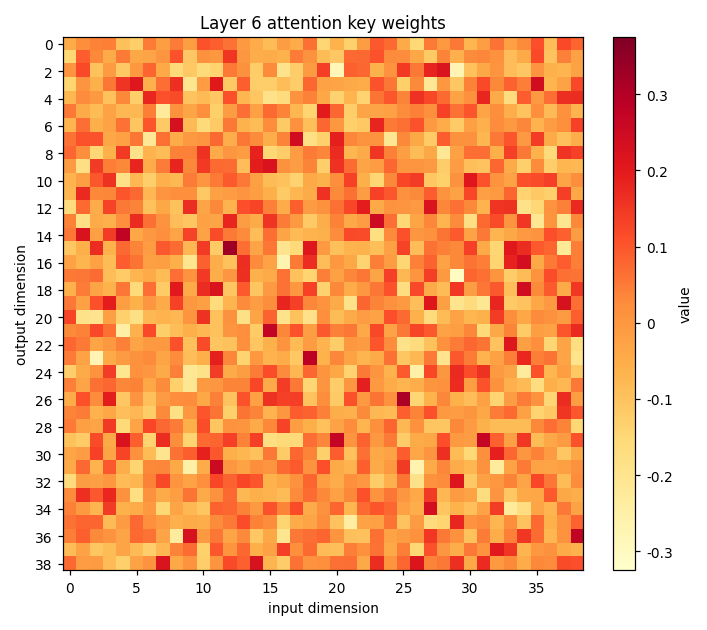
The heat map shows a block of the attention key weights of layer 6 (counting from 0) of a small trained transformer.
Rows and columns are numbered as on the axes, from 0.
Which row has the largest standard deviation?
15
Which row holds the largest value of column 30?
10
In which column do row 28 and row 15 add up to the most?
12
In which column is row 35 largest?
29
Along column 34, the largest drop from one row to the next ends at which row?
24
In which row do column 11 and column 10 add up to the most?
18
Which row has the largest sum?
38
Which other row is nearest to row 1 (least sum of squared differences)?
0
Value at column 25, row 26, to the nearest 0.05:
0.3
